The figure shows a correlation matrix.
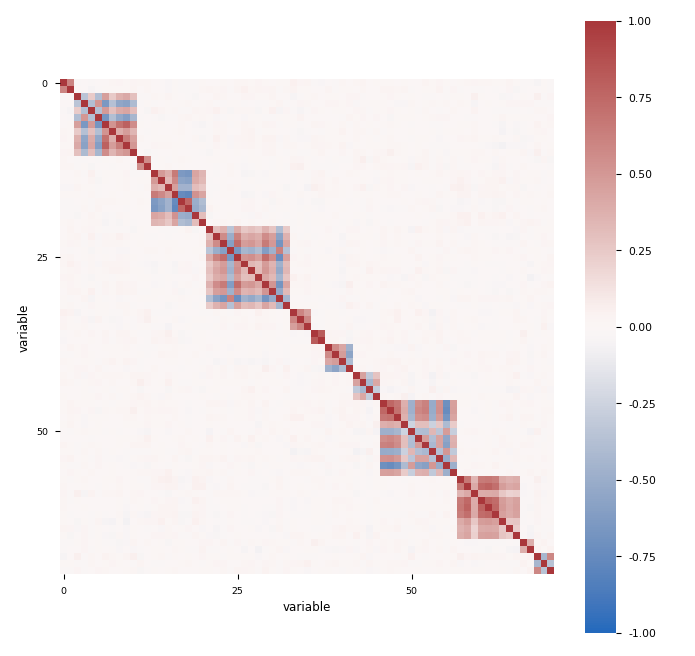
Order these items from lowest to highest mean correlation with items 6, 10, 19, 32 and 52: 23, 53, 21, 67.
53, 67, 21, 23
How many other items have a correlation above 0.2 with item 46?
7
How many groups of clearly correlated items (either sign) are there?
13
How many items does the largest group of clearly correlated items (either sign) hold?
12
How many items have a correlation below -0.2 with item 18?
6
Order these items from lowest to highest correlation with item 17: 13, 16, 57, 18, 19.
16, 13, 19, 57, 18
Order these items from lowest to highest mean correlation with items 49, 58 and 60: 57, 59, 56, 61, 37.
37, 56, 59, 57, 61
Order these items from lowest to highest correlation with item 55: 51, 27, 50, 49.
51, 49, 27, 50
